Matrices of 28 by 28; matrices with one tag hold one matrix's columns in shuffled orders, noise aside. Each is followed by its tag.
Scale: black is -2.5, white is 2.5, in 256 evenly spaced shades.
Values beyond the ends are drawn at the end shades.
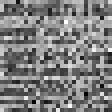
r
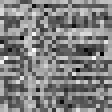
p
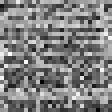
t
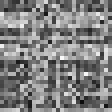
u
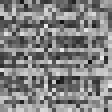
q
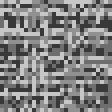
p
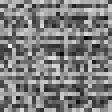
p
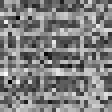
q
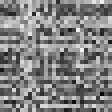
r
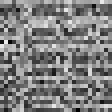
r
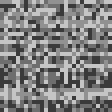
t
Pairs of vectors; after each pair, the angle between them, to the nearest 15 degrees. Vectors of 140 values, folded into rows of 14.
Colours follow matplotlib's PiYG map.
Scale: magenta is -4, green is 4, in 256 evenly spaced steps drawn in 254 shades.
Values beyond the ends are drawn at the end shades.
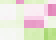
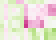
30 degrees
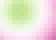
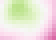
15 degrees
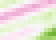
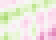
150 degrees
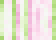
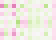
135 degrees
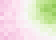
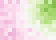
15 degrees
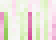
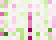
45 degrees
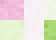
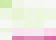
120 degrees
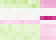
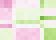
135 degrees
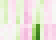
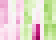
150 degrees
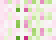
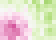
75 degrees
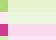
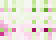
60 degrees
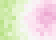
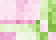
120 degrees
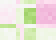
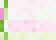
90 degrees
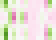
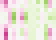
165 degrees
